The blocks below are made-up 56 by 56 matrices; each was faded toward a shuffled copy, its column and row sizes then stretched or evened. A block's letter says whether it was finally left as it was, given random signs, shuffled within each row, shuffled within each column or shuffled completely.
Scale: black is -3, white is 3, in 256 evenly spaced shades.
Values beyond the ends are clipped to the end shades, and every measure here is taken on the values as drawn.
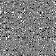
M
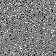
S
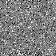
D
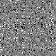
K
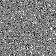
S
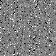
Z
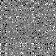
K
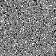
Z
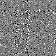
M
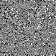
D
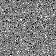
S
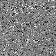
D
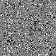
M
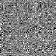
K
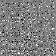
K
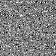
D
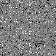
M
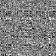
K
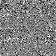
D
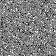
S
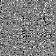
K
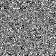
D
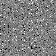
Z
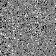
Z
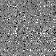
K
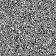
S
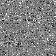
D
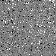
M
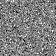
S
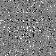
M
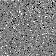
S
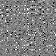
K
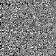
M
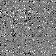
M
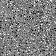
S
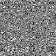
K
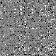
K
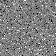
S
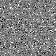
D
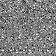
D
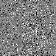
M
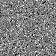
S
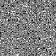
K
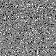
D
